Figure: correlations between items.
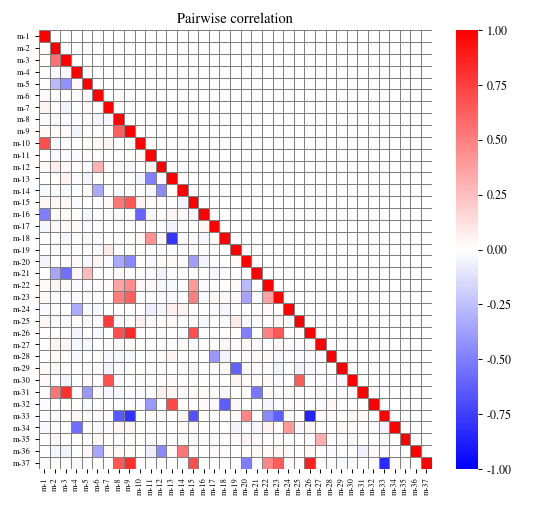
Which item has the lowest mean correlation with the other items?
m-33
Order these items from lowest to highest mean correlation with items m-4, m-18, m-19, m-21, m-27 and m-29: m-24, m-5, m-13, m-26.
m-13, m-24, m-26, m-5
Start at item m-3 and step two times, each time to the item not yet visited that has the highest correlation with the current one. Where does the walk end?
m-2
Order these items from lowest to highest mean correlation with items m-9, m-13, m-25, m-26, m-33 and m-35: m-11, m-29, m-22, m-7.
m-11, m-29, m-22, m-7
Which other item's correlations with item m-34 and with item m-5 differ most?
m-4
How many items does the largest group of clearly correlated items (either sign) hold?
9
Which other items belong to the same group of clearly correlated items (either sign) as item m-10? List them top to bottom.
m-1, m-16
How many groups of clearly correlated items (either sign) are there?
10
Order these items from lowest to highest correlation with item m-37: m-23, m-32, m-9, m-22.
m-32, m-22, m-23, m-9
